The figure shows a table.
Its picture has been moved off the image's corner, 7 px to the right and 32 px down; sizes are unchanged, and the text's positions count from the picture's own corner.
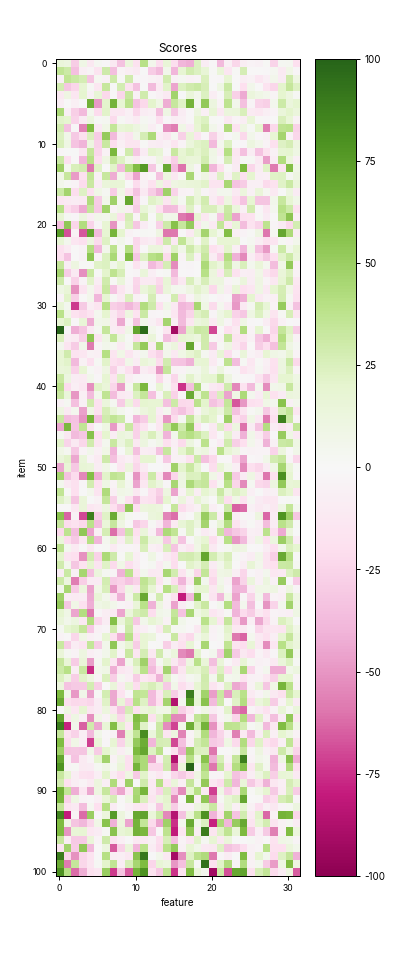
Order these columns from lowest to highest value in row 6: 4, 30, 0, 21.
21, 4, 30, 0
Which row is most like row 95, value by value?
99
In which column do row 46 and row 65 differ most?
4
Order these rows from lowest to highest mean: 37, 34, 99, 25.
37, 34, 25, 99
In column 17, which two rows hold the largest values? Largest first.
87, 78
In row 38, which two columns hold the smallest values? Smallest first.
13, 10
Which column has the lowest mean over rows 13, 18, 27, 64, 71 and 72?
16
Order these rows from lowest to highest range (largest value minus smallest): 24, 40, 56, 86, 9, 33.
9, 24, 40, 56, 86, 33
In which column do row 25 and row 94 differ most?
20
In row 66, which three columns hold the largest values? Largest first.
11, 18, 0
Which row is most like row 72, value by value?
47
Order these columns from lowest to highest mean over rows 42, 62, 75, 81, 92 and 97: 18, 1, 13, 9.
13, 9, 1, 18
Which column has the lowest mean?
2
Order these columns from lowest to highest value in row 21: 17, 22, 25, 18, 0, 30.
17, 25, 18, 30, 22, 0
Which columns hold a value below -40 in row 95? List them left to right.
1, 15, 28
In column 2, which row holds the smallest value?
30
